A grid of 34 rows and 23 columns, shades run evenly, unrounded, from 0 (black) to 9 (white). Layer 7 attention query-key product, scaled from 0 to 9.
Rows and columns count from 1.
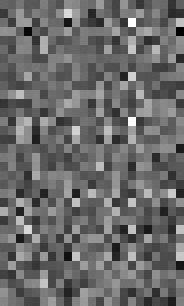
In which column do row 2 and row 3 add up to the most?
17
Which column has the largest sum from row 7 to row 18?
10
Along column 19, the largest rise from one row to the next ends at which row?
27
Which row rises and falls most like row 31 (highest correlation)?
6
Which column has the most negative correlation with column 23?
9
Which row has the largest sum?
15
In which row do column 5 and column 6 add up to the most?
32
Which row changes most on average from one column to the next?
29
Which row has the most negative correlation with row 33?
2
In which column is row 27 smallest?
3
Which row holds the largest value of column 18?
11
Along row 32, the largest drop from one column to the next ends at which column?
7
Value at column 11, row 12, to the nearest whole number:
4
